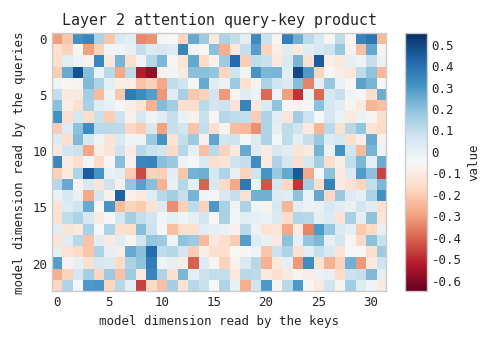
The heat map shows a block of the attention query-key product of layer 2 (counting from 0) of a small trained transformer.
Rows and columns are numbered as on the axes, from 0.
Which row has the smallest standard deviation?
16
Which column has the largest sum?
30
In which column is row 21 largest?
9
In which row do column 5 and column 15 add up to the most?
15
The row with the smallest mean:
5
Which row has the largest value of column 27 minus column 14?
10
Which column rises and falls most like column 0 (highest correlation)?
8
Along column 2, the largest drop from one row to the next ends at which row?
4
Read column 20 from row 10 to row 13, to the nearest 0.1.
-0.1 -0.1 0.3 -0.4
